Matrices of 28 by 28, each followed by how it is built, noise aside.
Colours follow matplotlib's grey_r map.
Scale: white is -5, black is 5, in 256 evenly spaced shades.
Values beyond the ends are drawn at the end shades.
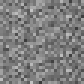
repeating rows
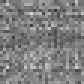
blocks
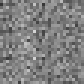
repeating rows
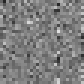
uneven columns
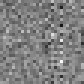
uneven columns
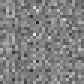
repeating rows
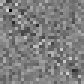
banded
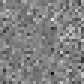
uneven columns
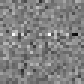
uneven rows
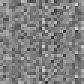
repeating rows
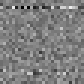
uneven rows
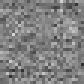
blocks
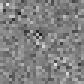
banded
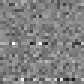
uneven rows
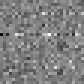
uneven rows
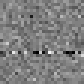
uneven rows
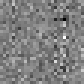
uneven columns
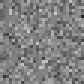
repeating rows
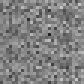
repeating rows
